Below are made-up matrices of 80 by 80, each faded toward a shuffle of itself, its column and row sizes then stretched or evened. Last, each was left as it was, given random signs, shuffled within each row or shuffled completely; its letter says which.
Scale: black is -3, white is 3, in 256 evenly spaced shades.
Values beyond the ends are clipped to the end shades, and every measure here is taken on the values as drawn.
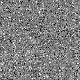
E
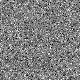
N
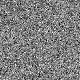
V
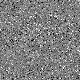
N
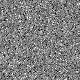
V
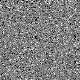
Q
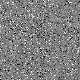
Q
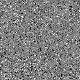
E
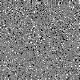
E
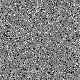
V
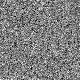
V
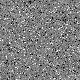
V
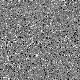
N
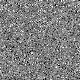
N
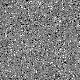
Q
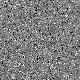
V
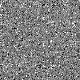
Q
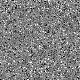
Q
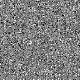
Q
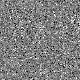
Q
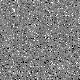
Q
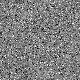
V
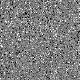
Q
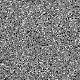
Q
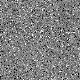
Q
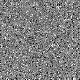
E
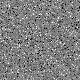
V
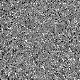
Q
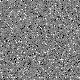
N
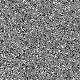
Q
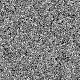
V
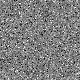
V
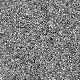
N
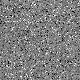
N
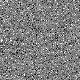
E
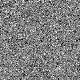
N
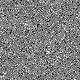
N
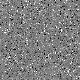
Q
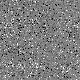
Q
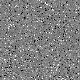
Q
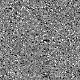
E
